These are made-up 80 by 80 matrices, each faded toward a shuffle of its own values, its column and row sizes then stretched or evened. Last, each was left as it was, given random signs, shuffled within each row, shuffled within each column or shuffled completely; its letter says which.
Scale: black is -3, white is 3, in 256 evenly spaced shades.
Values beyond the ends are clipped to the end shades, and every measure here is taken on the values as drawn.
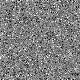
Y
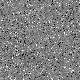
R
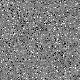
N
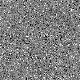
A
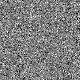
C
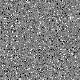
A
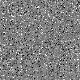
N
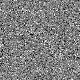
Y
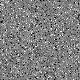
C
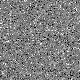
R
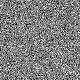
R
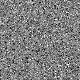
C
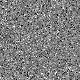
C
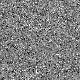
A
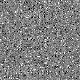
N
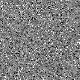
N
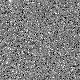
R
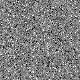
C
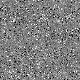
Y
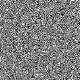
N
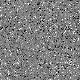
A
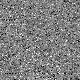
Y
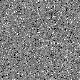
C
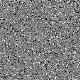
Y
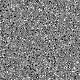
C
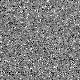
Y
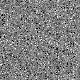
C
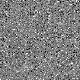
N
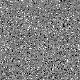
A
